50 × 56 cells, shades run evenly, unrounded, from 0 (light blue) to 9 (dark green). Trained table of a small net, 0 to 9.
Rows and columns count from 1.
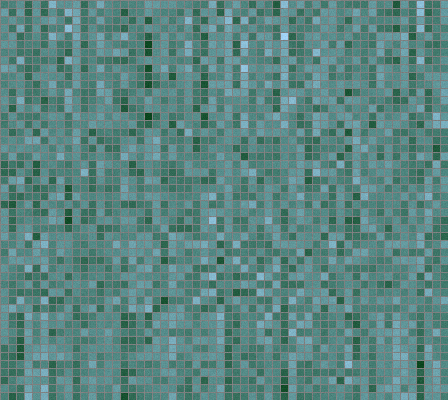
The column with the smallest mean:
27
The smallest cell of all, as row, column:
5, 36
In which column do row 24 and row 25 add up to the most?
9
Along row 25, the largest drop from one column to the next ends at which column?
46
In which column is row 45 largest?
3
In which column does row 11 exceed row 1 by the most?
19
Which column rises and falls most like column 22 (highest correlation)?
18
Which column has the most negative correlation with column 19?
34
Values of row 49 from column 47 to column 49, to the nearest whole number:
7 4 3
